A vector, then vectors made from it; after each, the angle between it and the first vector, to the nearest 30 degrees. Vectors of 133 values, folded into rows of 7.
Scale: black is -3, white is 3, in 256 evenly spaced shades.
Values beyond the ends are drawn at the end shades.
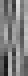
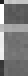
90 degrees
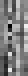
30 degrees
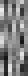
60 degrees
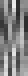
150 degrees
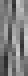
30 degrees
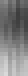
120 degrees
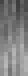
120 degrees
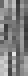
150 degrees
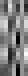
90 degrees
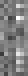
60 degrees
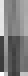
90 degrees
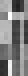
90 degrees
